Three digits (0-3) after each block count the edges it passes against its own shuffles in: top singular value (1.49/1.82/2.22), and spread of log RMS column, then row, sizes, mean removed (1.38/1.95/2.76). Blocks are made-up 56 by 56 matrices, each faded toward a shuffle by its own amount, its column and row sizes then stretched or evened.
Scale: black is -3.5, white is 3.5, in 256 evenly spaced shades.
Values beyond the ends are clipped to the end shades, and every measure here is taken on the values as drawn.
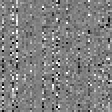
1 3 0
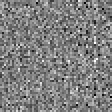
1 1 0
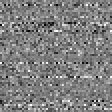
0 0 3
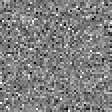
1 0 0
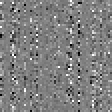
1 3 0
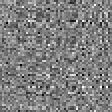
3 1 2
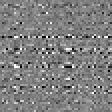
3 1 3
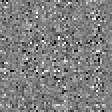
0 2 1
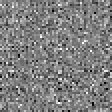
2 1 1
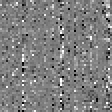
1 3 0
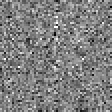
1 1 1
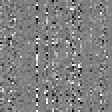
1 3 1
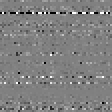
3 0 3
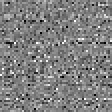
2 0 2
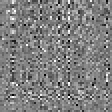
3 2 1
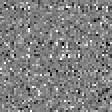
2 1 1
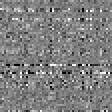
2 1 3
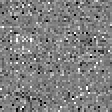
1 1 1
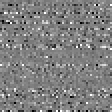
0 0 3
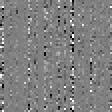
1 3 0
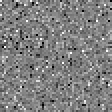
0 1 0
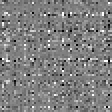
0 3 3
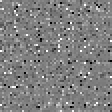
0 1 2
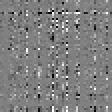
2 3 2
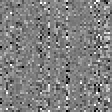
2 3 0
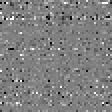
0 1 3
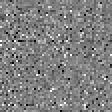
1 1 1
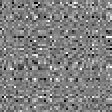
3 1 3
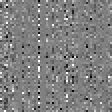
1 3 1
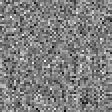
1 0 0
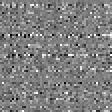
1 0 3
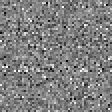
1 0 1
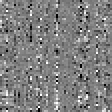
1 3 0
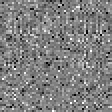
2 0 0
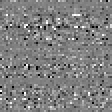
1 1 3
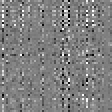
3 3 2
